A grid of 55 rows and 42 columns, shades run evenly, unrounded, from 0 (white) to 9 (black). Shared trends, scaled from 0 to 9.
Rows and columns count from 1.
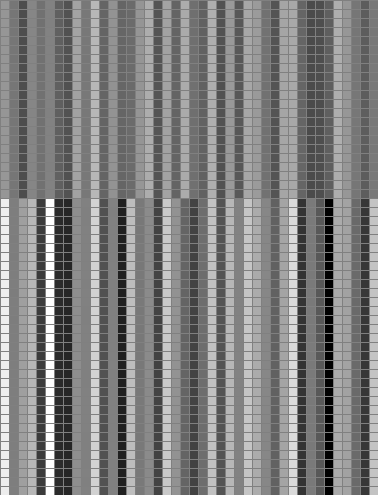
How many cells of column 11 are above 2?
22
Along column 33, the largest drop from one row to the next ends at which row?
23
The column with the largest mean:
37
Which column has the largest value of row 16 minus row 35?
6
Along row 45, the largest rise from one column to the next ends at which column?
7
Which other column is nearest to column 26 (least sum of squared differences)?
29
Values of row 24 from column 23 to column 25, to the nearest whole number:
5 2 6
